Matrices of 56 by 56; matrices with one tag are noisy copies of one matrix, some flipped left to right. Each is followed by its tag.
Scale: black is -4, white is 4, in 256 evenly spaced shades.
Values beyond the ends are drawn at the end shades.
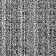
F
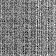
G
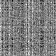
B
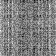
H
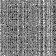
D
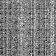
F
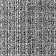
G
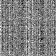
B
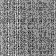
G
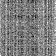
H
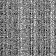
F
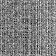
G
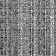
F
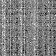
F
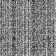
B
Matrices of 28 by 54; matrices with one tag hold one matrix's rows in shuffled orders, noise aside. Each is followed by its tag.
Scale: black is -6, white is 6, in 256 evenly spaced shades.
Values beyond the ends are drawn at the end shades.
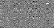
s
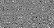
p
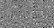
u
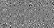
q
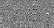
s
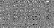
s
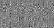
q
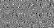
p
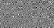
p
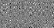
q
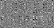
u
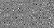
p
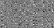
u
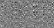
u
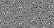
p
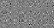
q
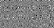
p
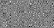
q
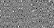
p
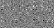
u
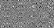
p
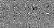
s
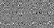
p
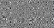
q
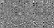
u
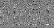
s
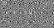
q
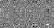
s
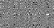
s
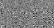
u
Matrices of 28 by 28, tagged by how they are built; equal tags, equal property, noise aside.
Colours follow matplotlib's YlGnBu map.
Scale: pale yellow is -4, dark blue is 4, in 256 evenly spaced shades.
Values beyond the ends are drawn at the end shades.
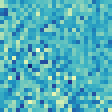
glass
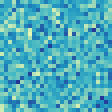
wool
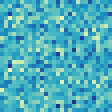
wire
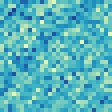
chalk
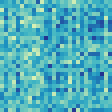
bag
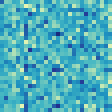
wire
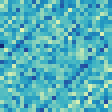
chalk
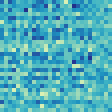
bag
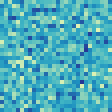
wool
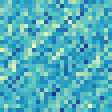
chalk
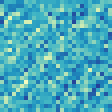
chalk
